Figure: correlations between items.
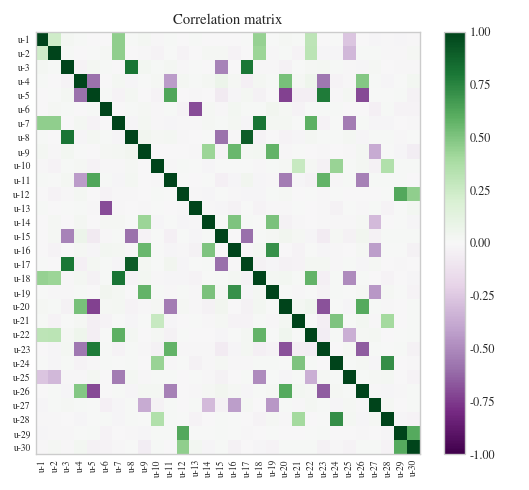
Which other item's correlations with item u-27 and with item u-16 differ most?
u-19
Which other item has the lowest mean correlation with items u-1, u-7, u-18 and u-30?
u-25
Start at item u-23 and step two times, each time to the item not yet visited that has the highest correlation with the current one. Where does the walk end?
u-11
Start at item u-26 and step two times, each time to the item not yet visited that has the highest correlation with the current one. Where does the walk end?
u-4
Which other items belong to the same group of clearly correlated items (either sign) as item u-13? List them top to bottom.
u-6
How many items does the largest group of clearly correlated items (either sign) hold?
6
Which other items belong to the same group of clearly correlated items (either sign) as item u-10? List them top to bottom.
u-21, u-24, u-28
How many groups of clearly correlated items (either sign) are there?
7
